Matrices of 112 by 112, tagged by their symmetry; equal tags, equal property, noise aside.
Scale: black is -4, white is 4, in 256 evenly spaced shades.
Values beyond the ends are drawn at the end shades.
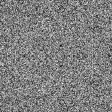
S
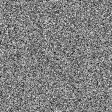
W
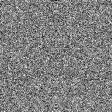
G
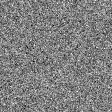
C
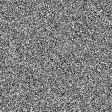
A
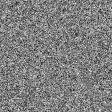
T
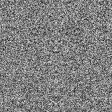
G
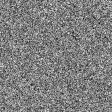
A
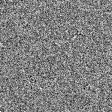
A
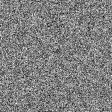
T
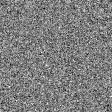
A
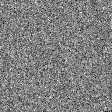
C
